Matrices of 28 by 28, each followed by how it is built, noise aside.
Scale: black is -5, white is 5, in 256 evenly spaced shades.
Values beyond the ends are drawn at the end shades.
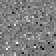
sparse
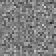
repeating rows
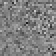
upper triangular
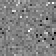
sparse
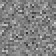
repeating rows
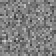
repeating rows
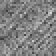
Hankel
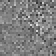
upper triangular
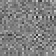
low rank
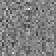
low rank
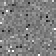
sparse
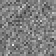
Hankel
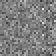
repeating rows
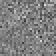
upper triangular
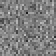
low rank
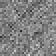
Hankel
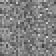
repeating rows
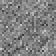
Hankel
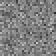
repeating rows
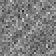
Hankel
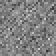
Hankel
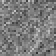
Hankel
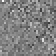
upper triangular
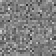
low rank
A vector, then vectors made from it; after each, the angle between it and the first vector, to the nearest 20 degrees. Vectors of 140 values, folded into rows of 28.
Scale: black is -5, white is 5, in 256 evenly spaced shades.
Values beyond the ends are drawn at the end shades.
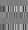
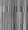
120 degrees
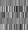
140 degrees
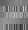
140 degrees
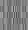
60 degrees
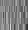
120 degrees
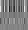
100 degrees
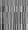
60 degrees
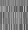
140 degrees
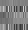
160 degrees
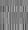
40 degrees
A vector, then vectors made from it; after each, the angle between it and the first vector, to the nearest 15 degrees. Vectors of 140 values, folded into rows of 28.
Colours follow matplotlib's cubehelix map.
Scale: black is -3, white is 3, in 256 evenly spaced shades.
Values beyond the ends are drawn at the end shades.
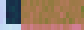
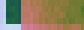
15 degrees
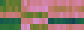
90 degrees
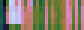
135 degrees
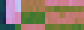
150 degrees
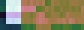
165 degrees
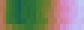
75 degrees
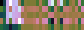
135 degrees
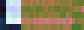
165 degrees
